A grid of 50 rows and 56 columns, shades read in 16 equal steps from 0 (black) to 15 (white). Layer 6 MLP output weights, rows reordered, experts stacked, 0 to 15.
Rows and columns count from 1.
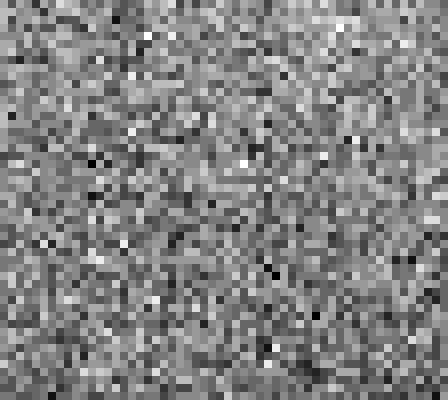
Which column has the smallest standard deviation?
50
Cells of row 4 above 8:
31
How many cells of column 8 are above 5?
40
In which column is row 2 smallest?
6
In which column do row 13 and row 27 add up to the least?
5
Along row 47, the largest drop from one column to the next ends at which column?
21
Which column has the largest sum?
53
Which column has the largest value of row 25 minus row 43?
55
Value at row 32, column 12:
13
